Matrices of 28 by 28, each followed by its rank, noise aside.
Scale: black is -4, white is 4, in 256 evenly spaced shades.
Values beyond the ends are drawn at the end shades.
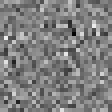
eight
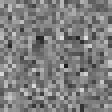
eight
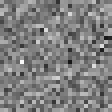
eight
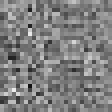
five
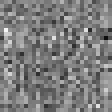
seven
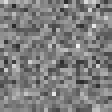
six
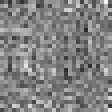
six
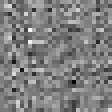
six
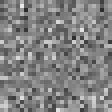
eight
